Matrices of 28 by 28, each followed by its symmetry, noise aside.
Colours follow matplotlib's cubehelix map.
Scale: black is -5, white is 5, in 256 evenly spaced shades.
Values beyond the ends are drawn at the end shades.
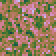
antisymmetric.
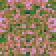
mirrored left to right.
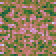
mirrored left to right.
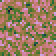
symmetric.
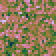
no symmetry.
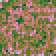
symmetric.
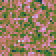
no symmetry.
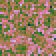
symmetric.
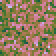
no symmetry.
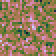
antisymmetric.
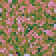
symmetric.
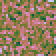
symmetric.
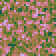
no symmetry.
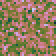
antisymmetric.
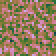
antisymmetric.
